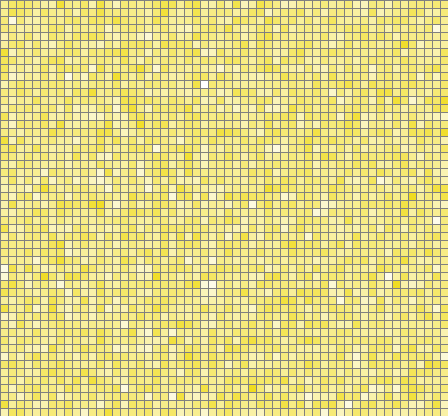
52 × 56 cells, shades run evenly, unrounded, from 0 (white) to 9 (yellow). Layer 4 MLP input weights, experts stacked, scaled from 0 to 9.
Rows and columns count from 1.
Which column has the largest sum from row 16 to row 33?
21
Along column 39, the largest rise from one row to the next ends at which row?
31
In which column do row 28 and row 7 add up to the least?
55
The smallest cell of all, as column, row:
26, 11
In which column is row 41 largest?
23
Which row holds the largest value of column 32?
49
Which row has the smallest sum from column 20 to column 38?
33
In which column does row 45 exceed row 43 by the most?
24
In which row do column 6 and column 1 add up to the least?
34
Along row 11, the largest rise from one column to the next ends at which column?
27
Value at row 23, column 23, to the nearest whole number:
3
